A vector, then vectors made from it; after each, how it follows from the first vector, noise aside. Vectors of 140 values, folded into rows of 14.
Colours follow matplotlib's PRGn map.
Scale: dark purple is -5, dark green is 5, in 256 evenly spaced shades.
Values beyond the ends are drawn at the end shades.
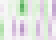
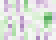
wrapped around.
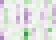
wrapped around.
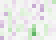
reversed, partly zeroed.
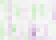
reversed, negated, shrunk.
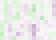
reversed, negated, shrunk.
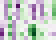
reversed, scaled up.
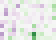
reversed, partly zeroed.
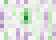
wrapped around.
